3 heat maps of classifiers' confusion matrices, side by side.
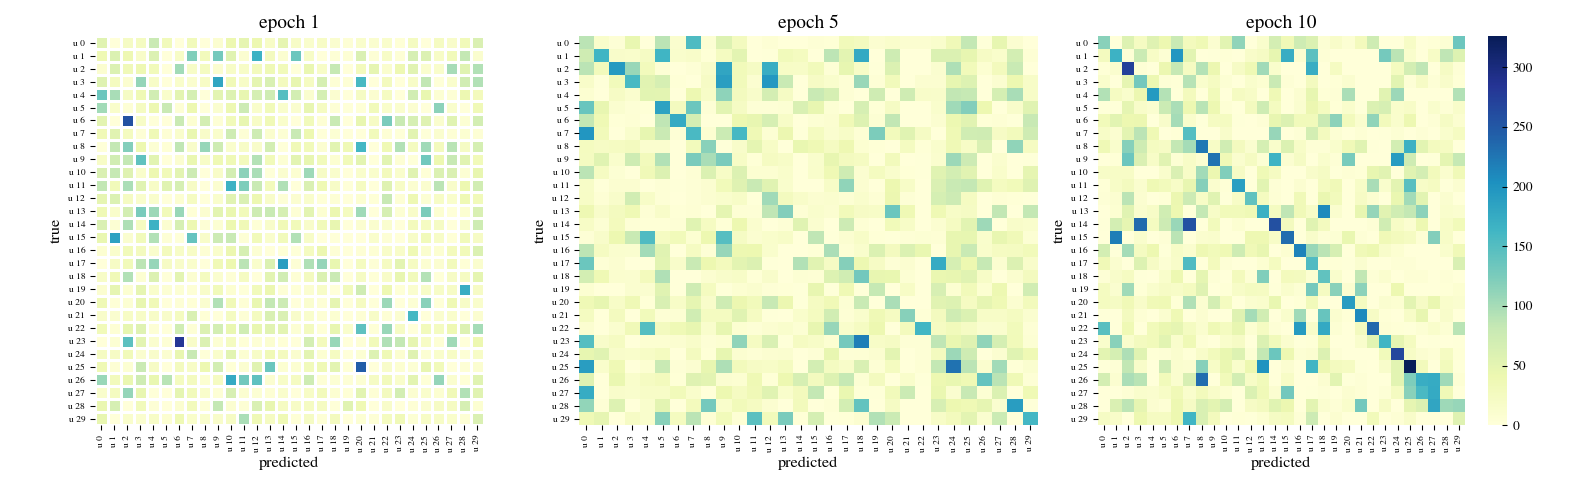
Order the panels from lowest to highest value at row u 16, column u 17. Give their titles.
epoch 5, epoch 1, epoch 10
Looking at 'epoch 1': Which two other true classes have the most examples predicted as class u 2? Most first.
u 6, u 23
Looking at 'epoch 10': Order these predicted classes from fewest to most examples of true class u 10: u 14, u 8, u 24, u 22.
u 24, u 14, u 22, u 8
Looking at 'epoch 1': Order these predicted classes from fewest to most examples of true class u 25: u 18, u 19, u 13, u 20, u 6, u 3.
u 19, u 6, u 18, u 3, u 13, u 20
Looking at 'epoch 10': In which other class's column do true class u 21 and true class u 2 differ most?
u 17
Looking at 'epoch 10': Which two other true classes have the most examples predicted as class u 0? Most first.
u 22, u 4
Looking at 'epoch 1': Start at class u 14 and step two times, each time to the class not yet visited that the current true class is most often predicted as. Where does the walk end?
u 0
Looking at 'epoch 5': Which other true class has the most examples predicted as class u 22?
u 16
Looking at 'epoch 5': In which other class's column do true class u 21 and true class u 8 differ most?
u 28
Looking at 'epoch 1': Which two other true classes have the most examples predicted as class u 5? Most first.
u 26, u 11
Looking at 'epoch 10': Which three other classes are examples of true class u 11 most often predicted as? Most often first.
u 25, u 8, u 22
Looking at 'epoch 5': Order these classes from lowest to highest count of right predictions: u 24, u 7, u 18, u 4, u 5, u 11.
u 4, u 11, u 24, u 18, u 7, u 5
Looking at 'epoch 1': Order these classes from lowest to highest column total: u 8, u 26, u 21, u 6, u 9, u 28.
u 21, u 8, u 26, u 28, u 9, u 6
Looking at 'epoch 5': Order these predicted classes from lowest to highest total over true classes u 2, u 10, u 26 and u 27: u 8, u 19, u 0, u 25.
u 19, u 8, u 25, u 0
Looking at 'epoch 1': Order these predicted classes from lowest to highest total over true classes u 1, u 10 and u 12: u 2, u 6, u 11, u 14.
u 14, u 6, u 2, u 11
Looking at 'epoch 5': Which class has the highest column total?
u 0
